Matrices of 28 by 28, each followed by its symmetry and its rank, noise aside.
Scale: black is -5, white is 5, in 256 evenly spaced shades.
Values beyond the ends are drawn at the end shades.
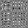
antisymmetric, rank two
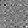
symmetric, rank three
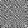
symmetric, rank three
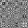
symmetric, rank three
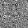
antisymmetric, rank four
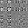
symmetric, rank two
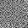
symmetric, rank three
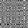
antisymmetric, rank four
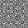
symmetric, rank three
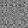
no symmetry, rank three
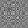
symmetric, rank three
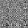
no symmetry, rank four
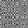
no symmetry, rank two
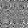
no symmetry, rank three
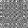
symmetric, rank two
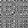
symmetric, rank three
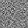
no symmetry, rank four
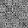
symmetric, rank four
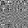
no symmetry, rank three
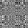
antisymmetric, rank two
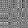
antisymmetric, rank two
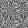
antisymmetric, rank four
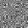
symmetric, rank four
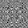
no symmetry, rank three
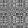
antisymmetric, rank two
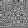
no symmetry, rank four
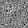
symmetric, rank four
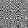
antisymmetric, rank two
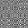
no symmetry, rank two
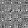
symmetric, rank three
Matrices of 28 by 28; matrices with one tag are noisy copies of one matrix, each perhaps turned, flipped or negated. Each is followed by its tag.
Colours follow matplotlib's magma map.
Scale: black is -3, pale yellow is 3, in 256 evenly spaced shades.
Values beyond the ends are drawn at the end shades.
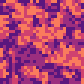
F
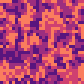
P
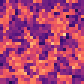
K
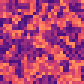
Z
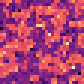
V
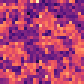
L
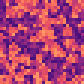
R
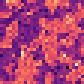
F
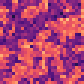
F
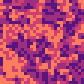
L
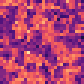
R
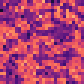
P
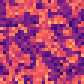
R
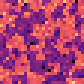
K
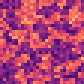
P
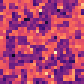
V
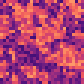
F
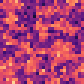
P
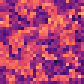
K
